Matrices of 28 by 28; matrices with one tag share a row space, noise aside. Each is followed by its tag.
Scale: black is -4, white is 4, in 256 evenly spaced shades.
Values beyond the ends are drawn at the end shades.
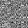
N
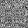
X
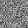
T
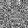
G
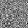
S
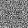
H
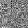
N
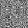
S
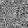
T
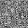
N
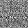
H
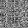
T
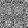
X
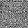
H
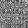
X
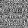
H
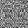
X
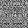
H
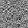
G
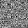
N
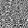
S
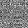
H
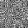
T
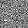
N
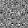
G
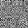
X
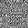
H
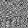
S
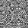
G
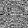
G
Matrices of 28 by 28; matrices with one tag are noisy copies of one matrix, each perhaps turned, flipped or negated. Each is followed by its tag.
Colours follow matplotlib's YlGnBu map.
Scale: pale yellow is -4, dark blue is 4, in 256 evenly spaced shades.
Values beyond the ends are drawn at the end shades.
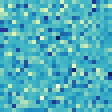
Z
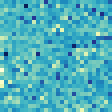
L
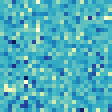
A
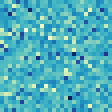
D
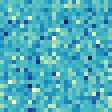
D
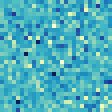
Z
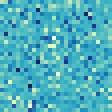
D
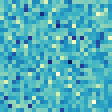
Z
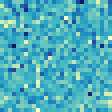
A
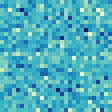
D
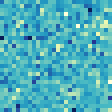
A
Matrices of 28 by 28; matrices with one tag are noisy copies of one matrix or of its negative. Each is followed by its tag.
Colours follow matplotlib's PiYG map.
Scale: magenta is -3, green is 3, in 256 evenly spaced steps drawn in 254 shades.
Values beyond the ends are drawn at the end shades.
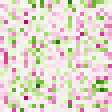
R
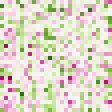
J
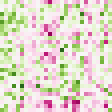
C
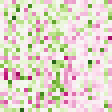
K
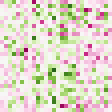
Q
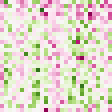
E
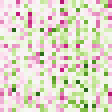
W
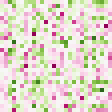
R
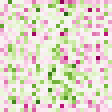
Q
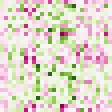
Q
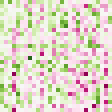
W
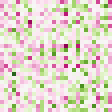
W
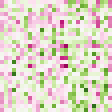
W
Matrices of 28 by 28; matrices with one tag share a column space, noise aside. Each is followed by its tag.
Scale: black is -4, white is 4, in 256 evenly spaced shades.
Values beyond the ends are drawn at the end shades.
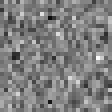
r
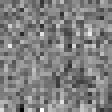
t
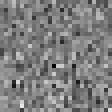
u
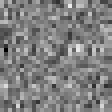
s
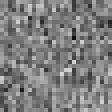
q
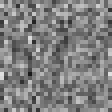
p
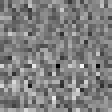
u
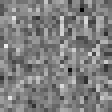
q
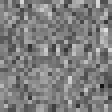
s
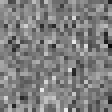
t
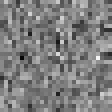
r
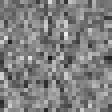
r
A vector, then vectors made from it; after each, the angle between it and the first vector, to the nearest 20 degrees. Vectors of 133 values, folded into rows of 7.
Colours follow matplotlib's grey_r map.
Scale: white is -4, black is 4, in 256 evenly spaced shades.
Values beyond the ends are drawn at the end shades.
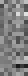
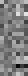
20 degrees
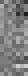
160 degrees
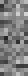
40 degrees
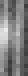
80 degrees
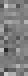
100 degrees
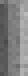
80 degrees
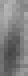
80 degrees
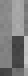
80 degrees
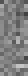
160 degrees
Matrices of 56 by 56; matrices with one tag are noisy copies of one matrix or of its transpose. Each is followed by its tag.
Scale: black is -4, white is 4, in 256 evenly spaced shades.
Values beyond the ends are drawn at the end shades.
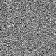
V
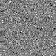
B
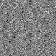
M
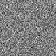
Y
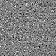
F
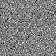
Y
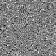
V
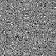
F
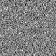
V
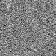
V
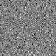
V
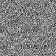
M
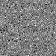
M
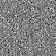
F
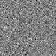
Y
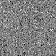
F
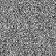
F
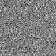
V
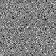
Y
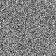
B
